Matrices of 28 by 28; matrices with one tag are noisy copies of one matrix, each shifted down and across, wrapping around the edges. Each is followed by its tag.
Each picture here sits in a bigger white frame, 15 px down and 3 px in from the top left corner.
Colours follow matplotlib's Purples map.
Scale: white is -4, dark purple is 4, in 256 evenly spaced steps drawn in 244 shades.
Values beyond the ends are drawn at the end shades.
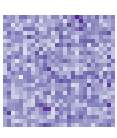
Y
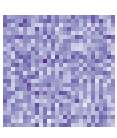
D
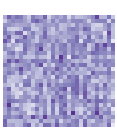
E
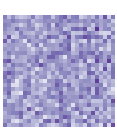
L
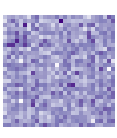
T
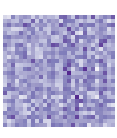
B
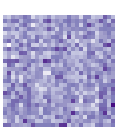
B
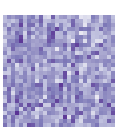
E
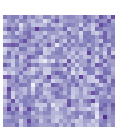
B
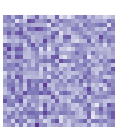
T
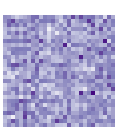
T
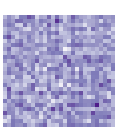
Y
